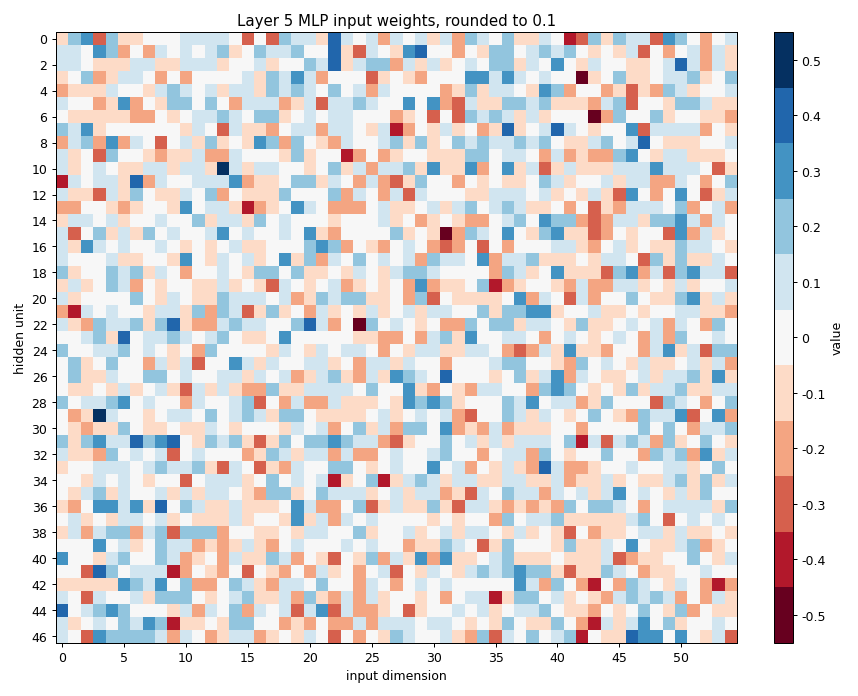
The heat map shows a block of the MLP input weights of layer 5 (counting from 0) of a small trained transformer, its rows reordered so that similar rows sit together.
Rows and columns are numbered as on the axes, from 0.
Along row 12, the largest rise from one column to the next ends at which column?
46
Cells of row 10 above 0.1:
7
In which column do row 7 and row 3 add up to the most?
36
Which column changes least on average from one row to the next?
32
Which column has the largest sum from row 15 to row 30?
50
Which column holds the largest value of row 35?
45
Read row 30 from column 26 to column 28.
0.1 -0.2 0.2
